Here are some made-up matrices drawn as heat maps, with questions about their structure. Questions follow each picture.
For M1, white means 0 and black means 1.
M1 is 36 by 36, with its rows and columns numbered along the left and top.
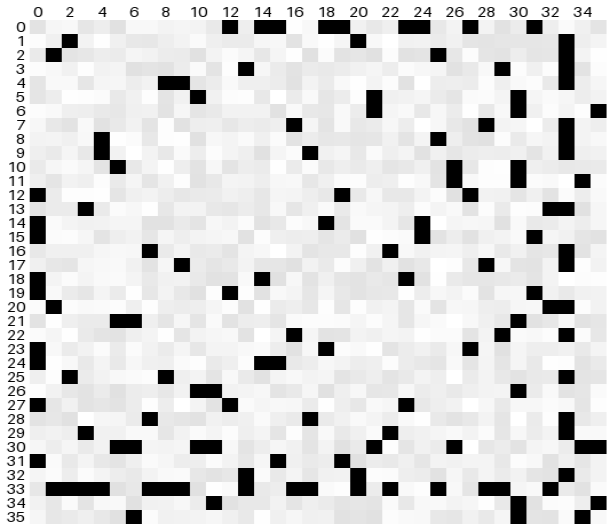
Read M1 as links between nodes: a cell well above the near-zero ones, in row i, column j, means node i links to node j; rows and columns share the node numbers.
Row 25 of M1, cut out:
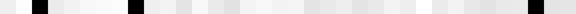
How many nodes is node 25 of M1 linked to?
3
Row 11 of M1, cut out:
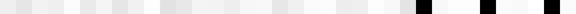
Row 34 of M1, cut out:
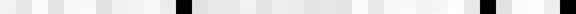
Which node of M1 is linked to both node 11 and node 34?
node 30
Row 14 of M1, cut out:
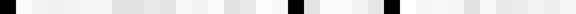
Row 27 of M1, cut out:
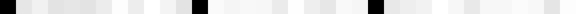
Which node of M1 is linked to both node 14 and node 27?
node 0
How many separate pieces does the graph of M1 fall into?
3
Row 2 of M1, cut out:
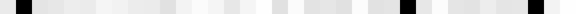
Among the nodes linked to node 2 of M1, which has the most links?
node 33
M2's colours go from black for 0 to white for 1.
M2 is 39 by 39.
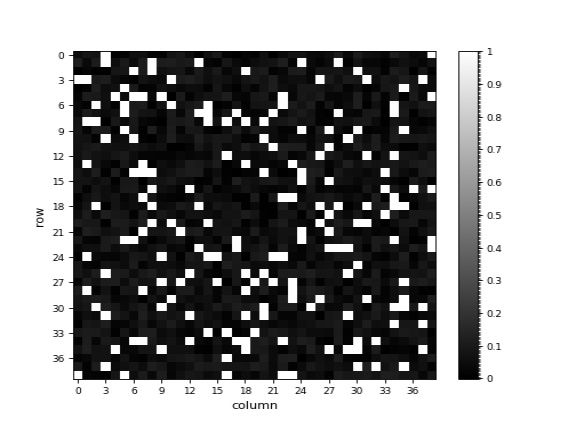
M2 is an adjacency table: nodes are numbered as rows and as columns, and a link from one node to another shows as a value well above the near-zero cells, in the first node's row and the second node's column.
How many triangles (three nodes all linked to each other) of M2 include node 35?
3
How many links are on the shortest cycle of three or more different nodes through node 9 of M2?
3
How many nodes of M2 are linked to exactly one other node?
2
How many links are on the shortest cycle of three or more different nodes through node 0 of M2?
6
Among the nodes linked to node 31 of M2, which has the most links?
node 18
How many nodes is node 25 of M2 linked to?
1
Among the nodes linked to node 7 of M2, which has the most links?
node 34
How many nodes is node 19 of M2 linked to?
2
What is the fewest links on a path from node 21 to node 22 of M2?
2
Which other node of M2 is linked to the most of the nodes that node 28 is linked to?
node 13
